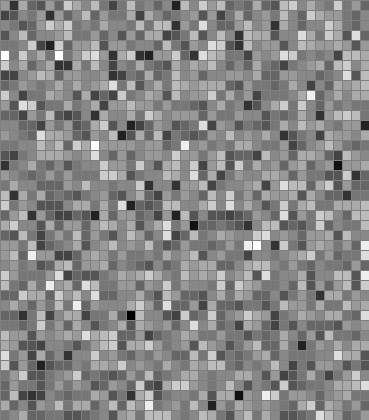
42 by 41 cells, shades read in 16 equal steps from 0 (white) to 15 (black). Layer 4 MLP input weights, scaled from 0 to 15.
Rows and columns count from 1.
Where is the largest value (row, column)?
32, 15
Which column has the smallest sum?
41
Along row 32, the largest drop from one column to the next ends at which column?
16
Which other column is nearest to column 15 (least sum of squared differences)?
3
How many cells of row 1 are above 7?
18
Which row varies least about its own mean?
27
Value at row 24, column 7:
6
